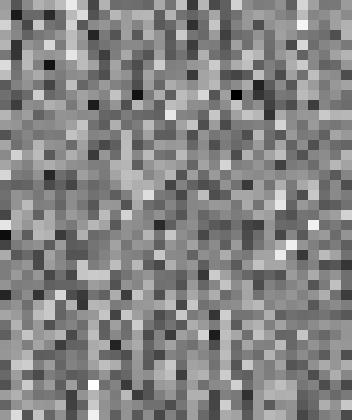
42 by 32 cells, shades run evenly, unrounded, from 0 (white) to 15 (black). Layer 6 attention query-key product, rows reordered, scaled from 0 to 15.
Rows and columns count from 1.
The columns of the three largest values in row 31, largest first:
8, 17, 29
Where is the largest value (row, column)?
10, 22
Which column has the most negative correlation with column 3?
14
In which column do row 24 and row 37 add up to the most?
1
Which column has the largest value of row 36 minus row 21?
26
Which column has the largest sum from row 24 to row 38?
7
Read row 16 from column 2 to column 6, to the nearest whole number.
3 6 4 10 7
